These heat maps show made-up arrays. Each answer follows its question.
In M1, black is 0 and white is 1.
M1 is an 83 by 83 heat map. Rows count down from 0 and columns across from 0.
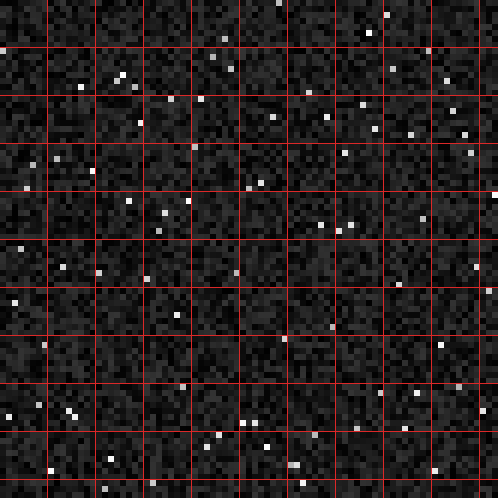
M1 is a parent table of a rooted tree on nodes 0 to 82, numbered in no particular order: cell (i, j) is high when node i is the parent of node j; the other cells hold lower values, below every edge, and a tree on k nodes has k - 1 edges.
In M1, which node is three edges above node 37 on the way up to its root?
71
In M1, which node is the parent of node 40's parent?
36
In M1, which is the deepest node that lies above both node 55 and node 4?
19
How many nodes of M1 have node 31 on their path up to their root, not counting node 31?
3
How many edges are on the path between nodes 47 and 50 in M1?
6
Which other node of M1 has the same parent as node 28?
33
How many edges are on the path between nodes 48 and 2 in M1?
6
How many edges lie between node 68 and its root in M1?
2
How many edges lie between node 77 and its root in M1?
2
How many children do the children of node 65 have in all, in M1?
2
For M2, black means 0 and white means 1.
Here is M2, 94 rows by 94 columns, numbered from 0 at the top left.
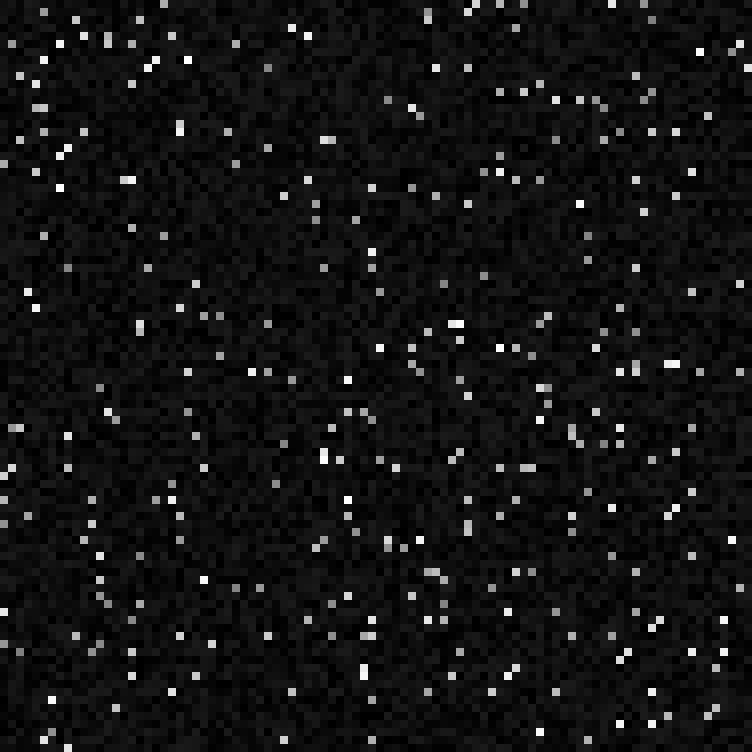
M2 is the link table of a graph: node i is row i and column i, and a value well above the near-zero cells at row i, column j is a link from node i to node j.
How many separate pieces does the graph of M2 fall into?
5
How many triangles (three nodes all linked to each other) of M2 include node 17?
1
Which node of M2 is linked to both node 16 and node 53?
node 77
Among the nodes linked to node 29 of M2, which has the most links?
node 5
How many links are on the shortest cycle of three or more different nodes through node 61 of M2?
7
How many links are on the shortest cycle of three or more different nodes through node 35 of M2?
5
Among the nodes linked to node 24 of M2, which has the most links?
node 84
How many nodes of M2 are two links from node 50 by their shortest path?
2
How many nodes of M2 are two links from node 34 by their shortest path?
1
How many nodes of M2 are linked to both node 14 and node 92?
0
